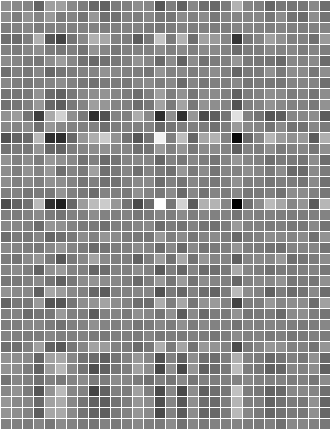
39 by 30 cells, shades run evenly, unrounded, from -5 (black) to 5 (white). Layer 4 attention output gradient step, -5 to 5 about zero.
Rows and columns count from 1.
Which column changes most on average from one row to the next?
22
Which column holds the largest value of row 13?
15
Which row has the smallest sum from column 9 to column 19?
11
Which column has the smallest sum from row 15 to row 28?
6
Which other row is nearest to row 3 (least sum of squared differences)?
31
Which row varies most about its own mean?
19
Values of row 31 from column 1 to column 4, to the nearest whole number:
0 0 0 0
